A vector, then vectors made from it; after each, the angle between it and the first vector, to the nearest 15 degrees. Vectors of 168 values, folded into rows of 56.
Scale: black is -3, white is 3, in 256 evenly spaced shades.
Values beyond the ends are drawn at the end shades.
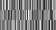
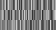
30 degrees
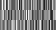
15 degrees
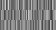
30 degrees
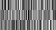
165 degrees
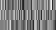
105 degrees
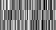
30 degrees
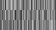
105 degrees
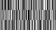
150 degrees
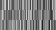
30 degrees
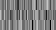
105 degrees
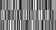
60 degrees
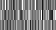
60 degrees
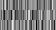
45 degrees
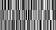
165 degrees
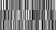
45 degrees
